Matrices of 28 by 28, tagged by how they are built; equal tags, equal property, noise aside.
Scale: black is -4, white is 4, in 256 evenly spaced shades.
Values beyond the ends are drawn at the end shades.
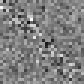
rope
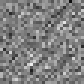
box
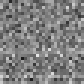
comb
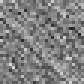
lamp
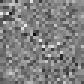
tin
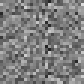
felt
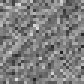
box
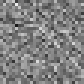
lamp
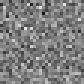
comb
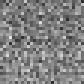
comb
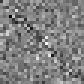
rope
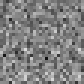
comb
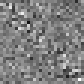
rope
